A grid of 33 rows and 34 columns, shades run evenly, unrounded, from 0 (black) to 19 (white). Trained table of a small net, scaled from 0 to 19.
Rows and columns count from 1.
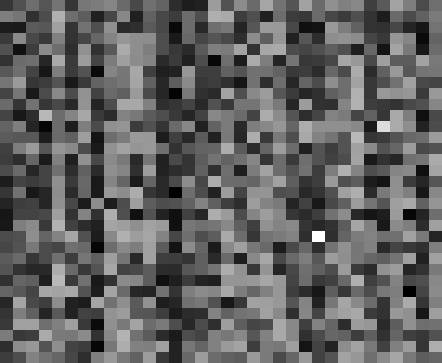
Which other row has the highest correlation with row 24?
16
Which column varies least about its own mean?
14
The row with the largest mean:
22
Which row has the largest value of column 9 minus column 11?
20
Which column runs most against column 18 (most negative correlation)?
8
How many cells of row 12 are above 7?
22
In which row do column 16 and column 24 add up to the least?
3
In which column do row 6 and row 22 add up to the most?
10
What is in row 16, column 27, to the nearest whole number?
13
